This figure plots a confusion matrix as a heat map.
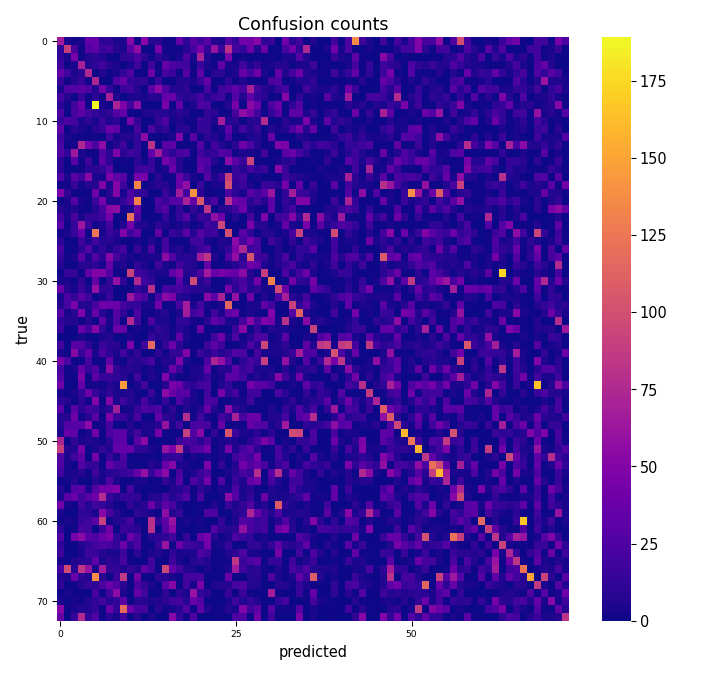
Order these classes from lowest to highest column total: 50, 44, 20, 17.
44, 50, 17, 20
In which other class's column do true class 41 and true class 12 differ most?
63
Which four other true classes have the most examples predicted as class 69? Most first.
67, 30, 5, 49
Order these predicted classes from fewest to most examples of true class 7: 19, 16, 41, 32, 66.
19, 66, 16, 32, 41
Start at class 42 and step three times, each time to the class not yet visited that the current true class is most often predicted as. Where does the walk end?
27
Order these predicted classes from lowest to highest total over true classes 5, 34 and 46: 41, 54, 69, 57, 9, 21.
54, 41, 9, 21, 69, 57
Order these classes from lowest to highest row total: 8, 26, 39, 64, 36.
64, 26, 36, 39, 8
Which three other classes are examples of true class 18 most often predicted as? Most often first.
11, 24, 57
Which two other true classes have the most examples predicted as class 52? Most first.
68, 62
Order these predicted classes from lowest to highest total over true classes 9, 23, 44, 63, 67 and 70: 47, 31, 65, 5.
65, 31, 47, 5
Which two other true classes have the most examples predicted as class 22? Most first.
40, 1
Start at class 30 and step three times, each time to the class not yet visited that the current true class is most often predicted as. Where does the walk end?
55
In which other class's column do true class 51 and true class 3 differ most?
61
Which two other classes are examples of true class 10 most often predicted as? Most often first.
29, 23
